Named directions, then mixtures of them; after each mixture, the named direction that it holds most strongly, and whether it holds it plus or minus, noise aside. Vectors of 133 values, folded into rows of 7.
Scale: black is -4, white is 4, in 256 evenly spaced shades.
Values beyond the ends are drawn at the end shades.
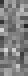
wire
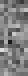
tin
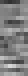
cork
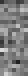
tin, plus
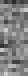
tin, plus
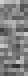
cork, minus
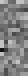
tin, minus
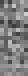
tin, minus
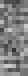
cork, plus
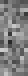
tin, plus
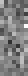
wire, minus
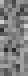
wire, minus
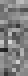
tin, minus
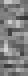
cork, minus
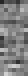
cork, plus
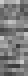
cork, minus
